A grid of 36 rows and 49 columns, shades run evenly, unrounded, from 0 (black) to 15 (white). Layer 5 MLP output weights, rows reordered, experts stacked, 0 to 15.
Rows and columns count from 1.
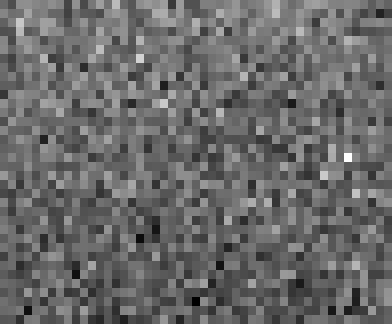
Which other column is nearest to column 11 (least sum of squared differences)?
33
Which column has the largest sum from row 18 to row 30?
45
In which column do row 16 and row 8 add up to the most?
7
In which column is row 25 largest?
29
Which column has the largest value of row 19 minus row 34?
25
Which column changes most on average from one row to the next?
26
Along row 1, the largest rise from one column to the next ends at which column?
23
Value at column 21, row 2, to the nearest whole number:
10
